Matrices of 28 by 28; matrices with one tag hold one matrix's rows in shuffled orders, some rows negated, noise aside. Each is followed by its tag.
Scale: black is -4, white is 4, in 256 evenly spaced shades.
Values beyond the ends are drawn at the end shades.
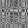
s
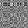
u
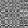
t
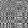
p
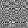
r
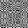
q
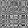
s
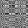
r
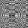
r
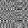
p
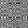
q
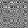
u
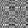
r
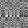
t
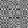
q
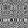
u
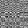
t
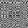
q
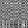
s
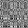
u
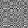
u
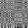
p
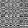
t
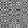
q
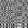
p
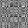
s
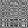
s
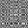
s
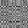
q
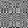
q
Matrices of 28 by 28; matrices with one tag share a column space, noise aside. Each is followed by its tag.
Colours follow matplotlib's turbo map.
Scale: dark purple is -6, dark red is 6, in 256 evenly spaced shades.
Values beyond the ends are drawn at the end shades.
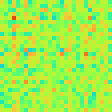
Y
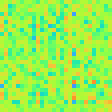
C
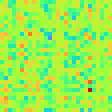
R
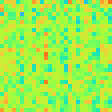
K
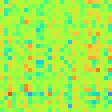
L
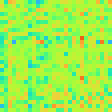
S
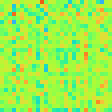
K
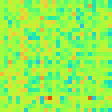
R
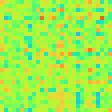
Y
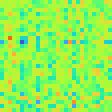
S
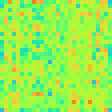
K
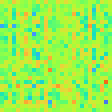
C
